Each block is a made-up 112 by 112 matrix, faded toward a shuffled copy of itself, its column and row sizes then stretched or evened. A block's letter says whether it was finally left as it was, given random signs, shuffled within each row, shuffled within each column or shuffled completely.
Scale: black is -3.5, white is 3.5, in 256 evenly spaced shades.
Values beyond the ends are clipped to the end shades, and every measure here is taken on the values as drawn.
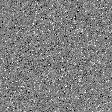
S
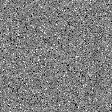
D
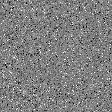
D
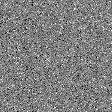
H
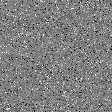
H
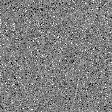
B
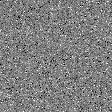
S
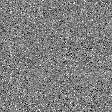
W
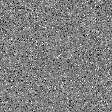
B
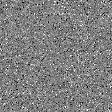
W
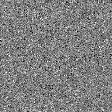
B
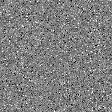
D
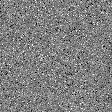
S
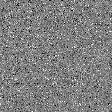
B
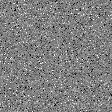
H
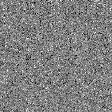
B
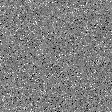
S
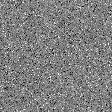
S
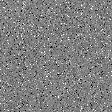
D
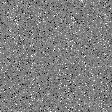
D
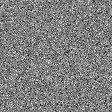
H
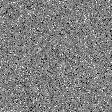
S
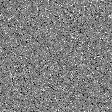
S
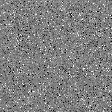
B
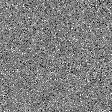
H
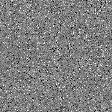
W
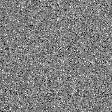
W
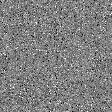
D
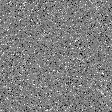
S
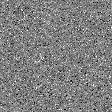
H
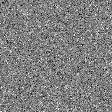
H
